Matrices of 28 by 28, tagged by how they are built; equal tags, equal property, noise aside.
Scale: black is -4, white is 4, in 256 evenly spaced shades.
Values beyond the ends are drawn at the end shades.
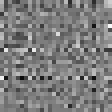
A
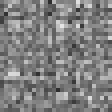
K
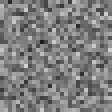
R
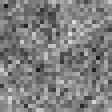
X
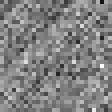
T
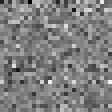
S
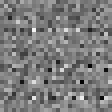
S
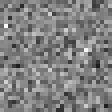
R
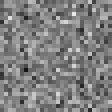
R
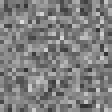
K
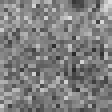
X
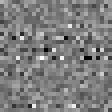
S
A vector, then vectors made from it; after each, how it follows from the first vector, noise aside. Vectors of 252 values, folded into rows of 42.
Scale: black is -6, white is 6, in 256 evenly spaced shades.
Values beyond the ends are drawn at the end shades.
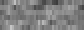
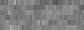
shrunk.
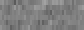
negated, shrunk.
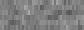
wrapped around, shrunk.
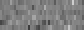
reversed, partly zeroed.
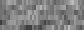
reversed.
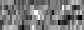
wrapped around, scaled up.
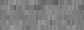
shrunk.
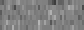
partly zeroed.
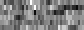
wrapped around, scaled up.
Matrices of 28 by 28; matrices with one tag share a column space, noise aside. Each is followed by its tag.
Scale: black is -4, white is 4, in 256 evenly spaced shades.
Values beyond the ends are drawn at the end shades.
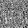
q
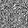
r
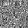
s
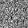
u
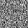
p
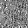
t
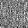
t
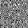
p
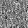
t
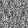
s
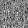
t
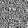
u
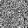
s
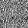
u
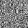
p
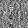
t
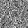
s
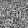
q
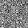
p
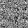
u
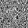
u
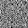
p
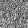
q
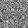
u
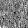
t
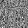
s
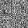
p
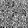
s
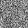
s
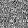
u
